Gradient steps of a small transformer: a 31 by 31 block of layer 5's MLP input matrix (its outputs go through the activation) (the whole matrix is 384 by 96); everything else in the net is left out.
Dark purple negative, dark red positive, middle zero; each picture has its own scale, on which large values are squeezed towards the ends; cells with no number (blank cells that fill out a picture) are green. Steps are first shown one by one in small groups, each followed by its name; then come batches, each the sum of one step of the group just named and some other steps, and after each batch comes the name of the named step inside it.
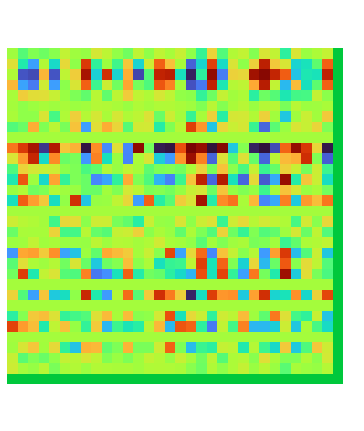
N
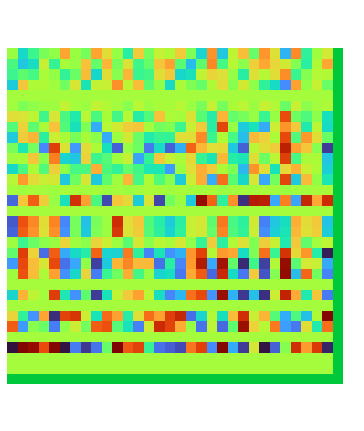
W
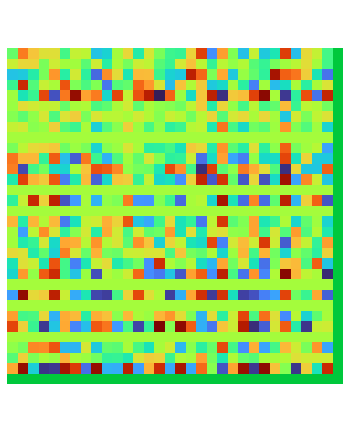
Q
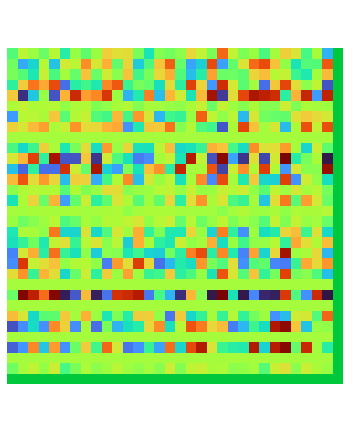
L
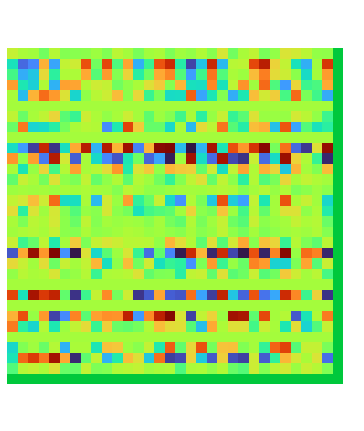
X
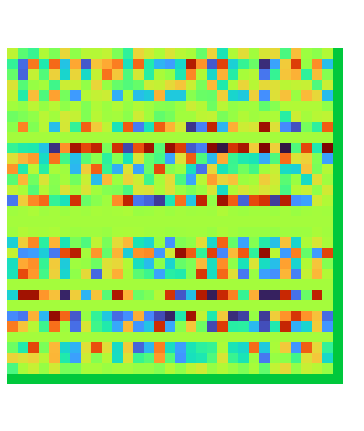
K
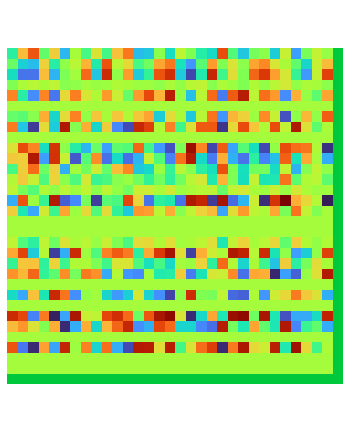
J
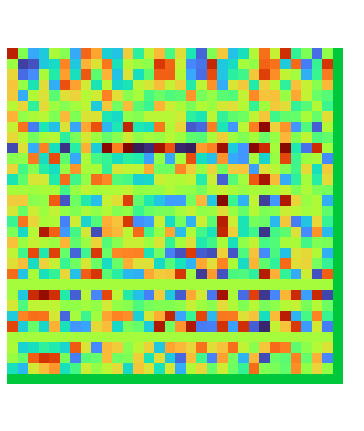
X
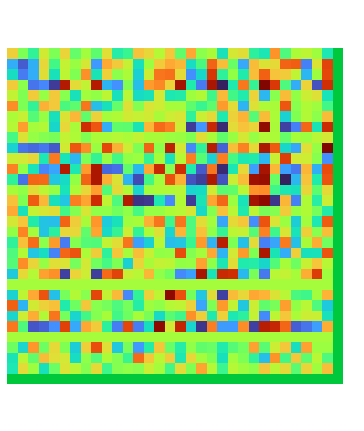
K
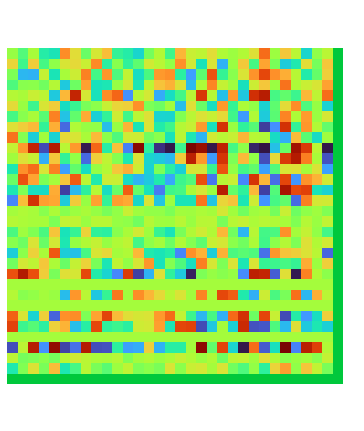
N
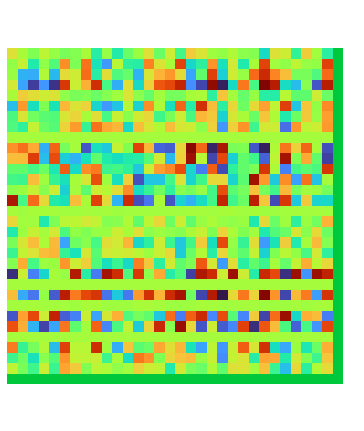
N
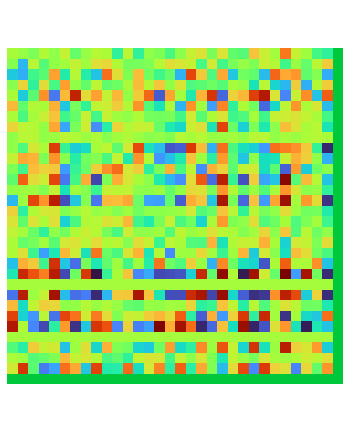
Q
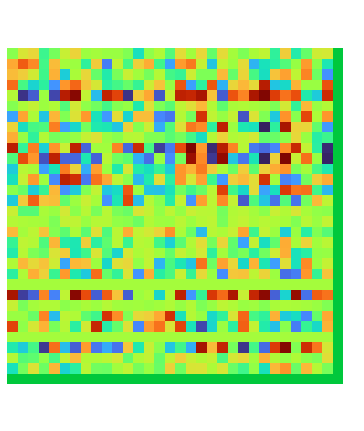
N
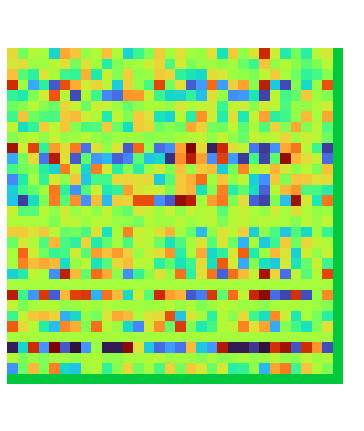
N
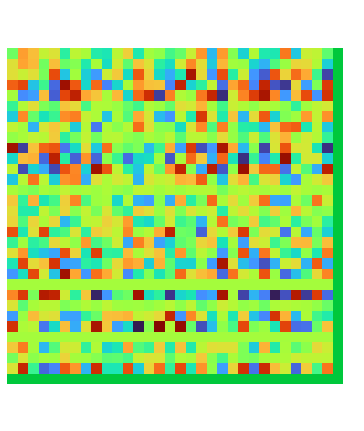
Q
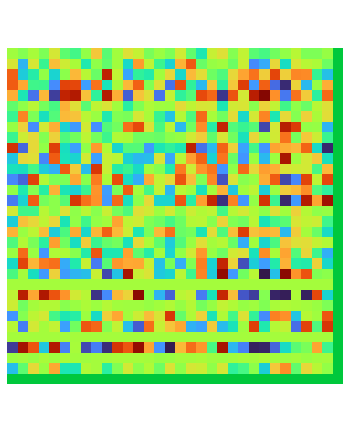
W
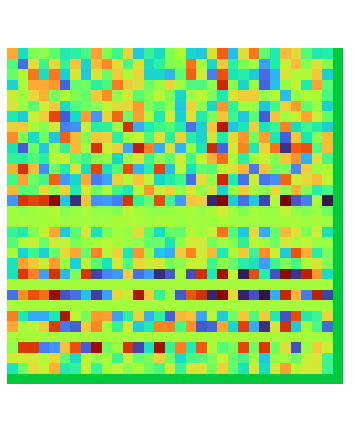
K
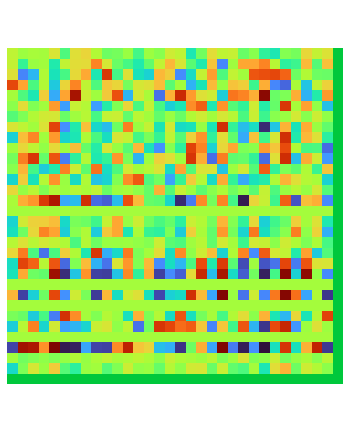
W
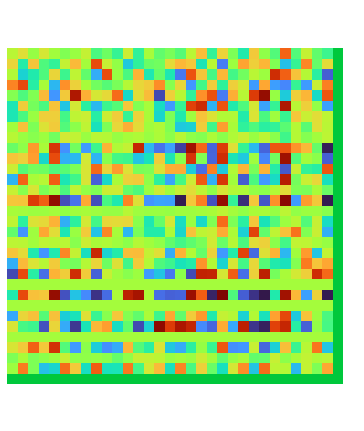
Q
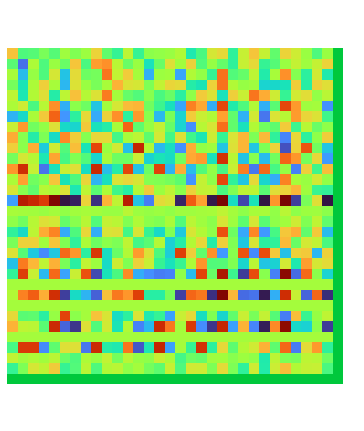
K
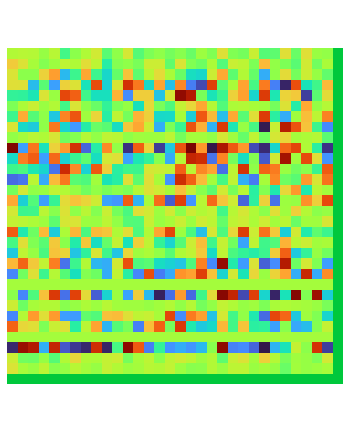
N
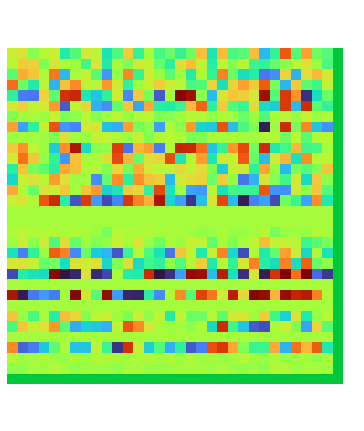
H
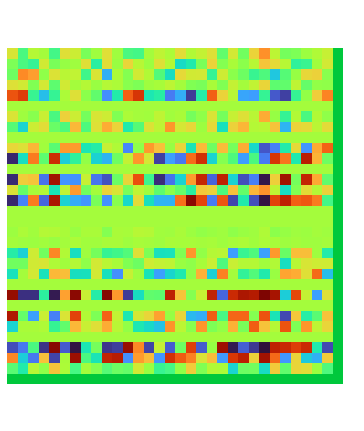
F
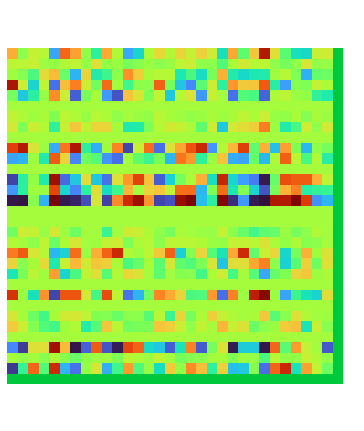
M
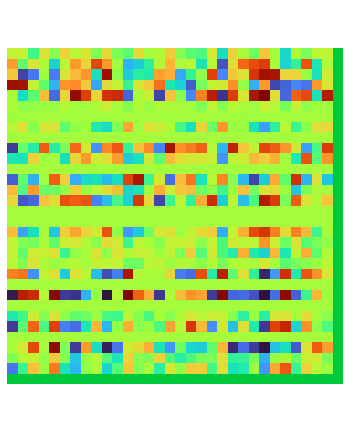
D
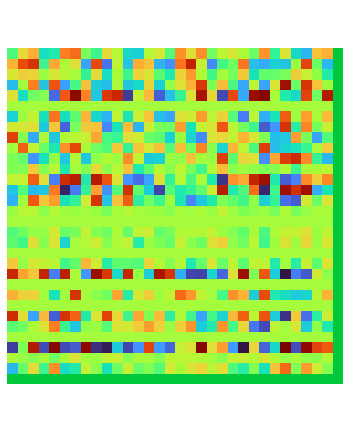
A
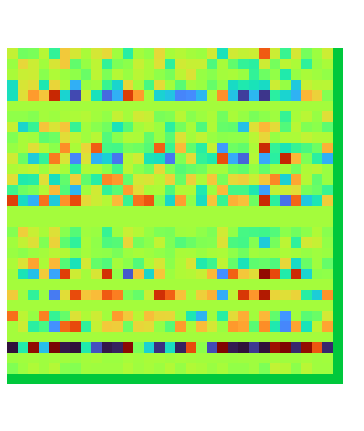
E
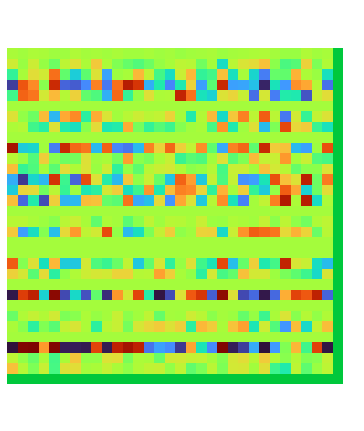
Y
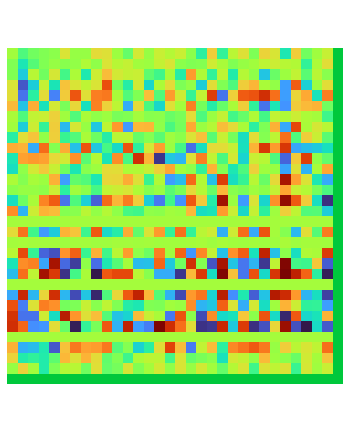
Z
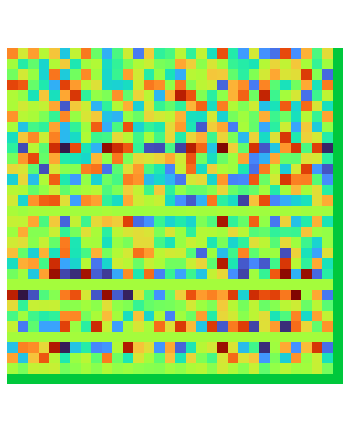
H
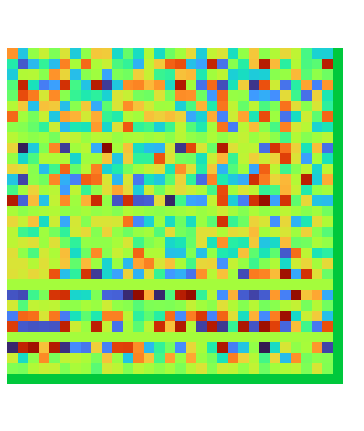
Y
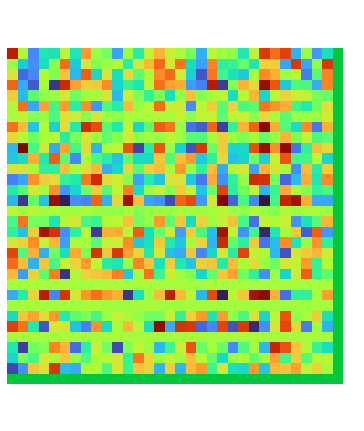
M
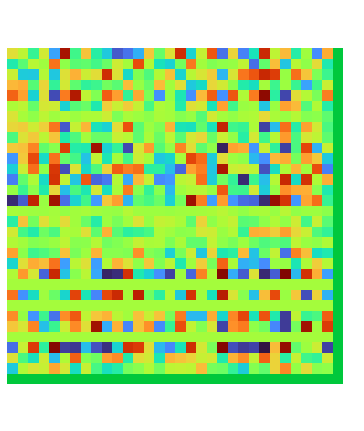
F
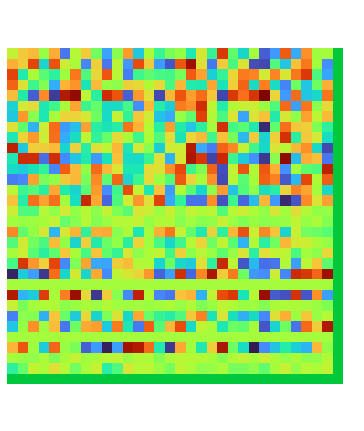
H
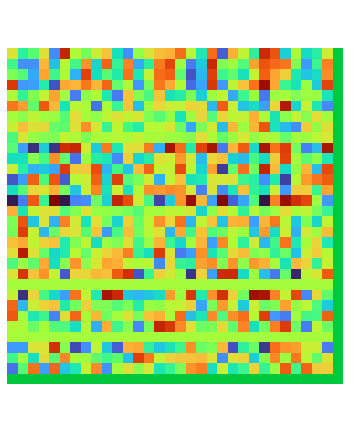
M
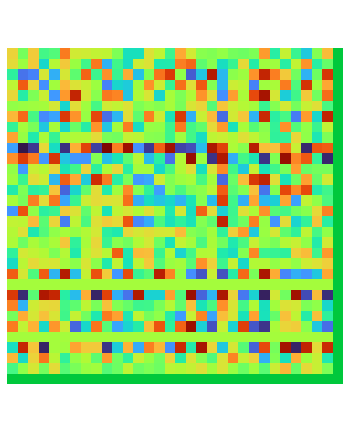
A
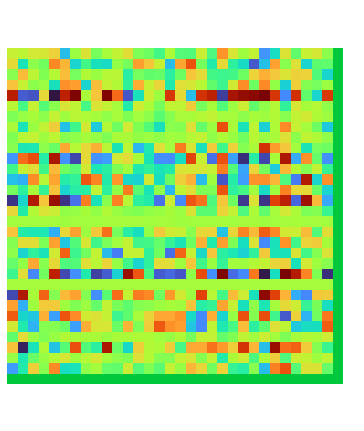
Z
